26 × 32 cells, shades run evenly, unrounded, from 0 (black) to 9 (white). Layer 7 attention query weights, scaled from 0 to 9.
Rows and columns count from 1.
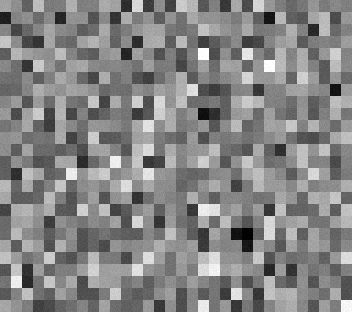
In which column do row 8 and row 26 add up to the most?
32
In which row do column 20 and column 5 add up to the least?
10
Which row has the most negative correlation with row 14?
4
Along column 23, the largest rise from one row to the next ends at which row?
5
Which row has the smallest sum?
20
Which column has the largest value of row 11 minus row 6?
3
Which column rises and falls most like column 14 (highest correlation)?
21
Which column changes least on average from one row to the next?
16
